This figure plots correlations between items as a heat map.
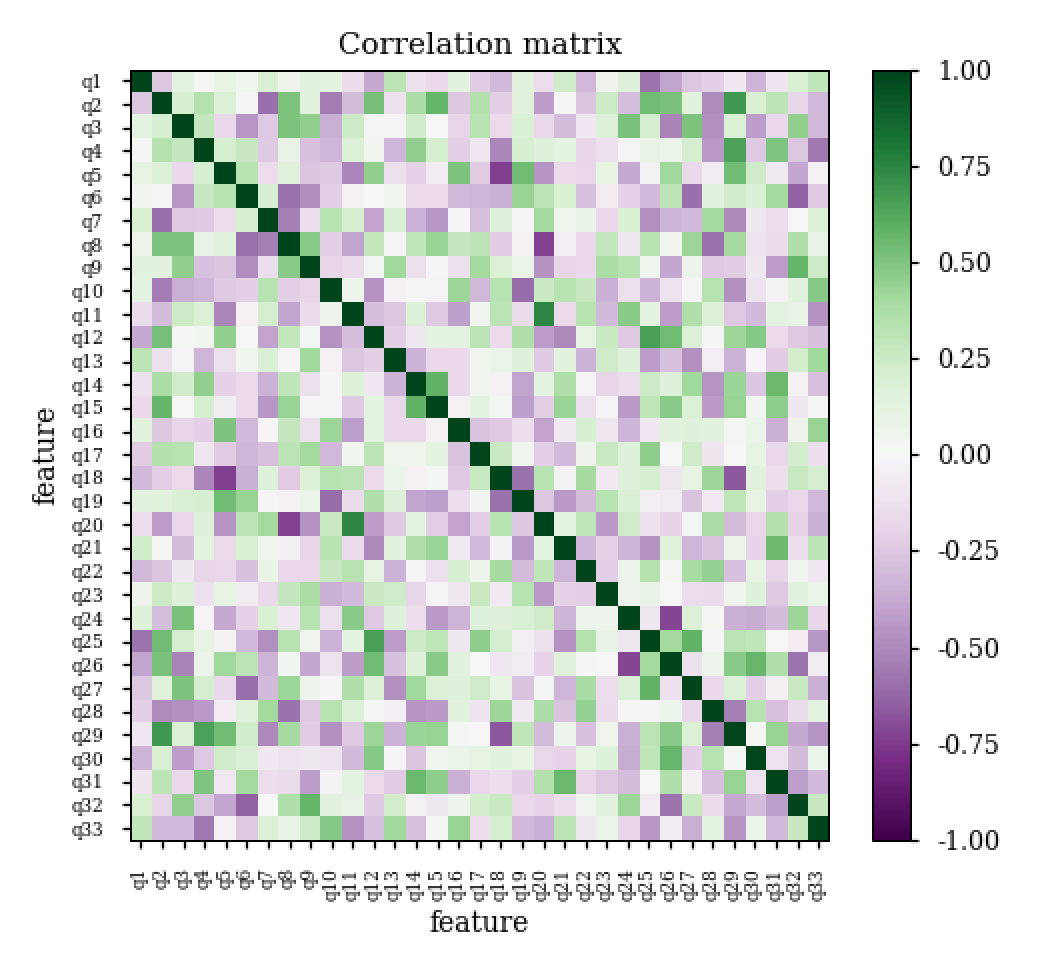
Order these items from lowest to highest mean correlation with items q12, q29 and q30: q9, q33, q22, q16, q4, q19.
q33, q9, q22, q16, q4, q19
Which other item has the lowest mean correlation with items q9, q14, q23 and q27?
q6
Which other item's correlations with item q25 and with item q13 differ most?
q27
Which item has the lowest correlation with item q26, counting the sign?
q24
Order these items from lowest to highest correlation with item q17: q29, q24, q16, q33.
q16, q33, q29, q24
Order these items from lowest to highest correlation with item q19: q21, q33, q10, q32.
q10, q21, q33, q32
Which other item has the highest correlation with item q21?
q31
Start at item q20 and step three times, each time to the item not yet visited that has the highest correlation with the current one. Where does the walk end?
q3
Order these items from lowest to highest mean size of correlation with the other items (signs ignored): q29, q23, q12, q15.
q23, q15, q12, q29
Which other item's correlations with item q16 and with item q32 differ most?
q5
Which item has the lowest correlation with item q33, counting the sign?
q4
